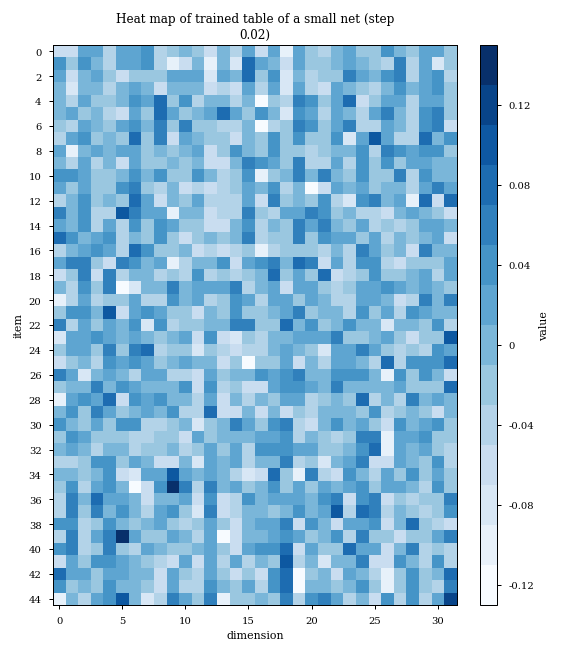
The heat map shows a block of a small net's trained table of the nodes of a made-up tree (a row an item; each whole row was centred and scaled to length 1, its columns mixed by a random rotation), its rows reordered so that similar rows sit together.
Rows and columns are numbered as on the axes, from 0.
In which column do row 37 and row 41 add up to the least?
11
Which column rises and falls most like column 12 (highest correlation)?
1
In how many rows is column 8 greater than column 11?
26
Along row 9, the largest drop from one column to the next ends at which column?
20
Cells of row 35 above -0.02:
21
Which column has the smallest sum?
13
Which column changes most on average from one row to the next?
0
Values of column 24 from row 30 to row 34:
0.02 0.06 0.04 0.06 0
